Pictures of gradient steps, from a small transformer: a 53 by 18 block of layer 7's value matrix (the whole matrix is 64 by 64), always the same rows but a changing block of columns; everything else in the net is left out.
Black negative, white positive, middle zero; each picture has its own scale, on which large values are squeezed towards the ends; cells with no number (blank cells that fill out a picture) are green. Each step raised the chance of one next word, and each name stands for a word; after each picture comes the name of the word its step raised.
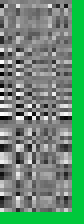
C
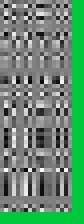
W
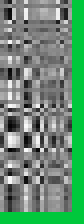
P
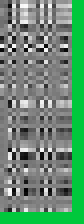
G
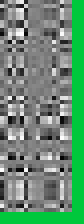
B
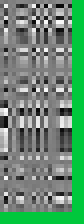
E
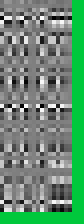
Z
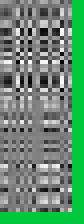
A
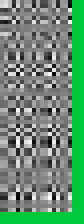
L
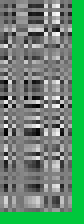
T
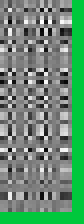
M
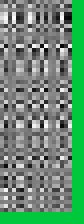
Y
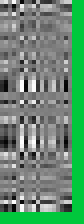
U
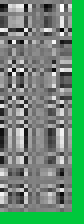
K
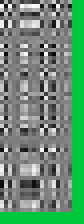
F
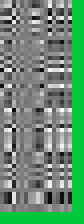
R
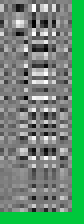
M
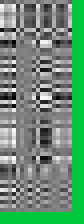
K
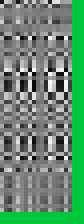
U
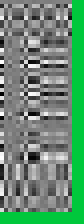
C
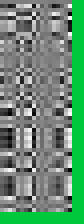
W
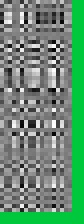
Y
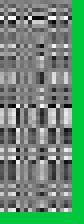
Z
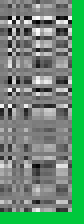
Z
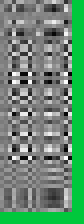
M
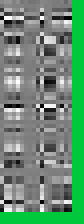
Z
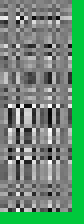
Z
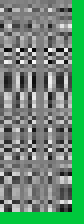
A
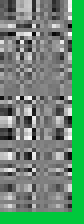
B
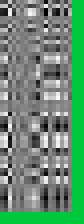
P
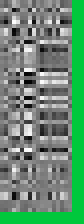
M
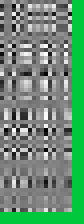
F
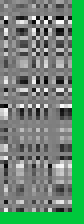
Z
